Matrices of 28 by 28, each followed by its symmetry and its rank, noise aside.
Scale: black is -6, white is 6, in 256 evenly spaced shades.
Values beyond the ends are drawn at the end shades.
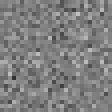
antisymmetric, rank eight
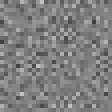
antisymmetric, rank four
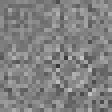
symmetric, rank six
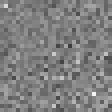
symmetric, rank eight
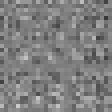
antisymmetric, rank four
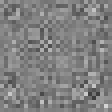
symmetric, rank four
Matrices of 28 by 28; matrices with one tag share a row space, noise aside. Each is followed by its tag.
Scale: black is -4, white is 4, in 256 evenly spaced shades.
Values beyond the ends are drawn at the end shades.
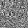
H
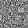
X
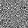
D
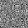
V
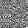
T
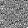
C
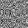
T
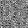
T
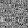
C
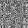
T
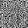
D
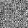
C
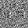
X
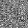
H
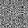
X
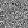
C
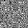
H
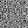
D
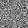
D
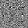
X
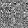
T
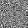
T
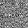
C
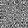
V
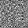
X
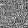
C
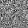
T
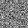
H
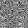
H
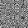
V
